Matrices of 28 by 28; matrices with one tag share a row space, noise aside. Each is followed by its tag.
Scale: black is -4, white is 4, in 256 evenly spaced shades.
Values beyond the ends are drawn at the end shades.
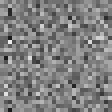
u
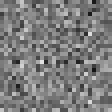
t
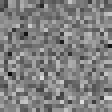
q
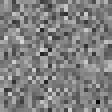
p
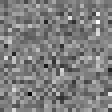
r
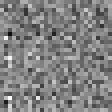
u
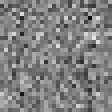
t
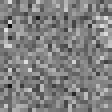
u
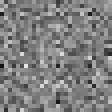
q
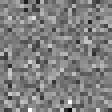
u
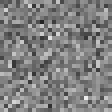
p
